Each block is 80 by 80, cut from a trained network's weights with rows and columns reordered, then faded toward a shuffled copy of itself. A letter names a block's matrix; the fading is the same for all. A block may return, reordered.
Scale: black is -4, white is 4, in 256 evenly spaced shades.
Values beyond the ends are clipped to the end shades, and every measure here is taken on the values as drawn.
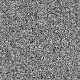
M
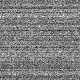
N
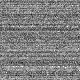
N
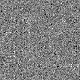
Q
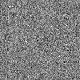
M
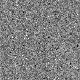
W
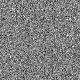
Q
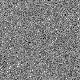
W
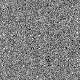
Q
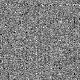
Q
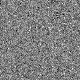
W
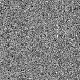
M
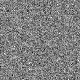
M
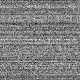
N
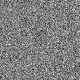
M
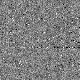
W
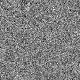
M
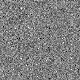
Q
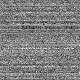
N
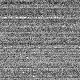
N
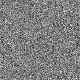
M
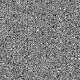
W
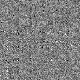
Q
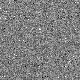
W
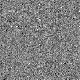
Q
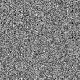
M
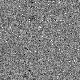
W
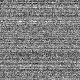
N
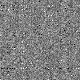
W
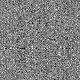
W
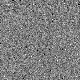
Q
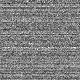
N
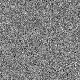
M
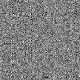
Q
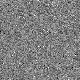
W
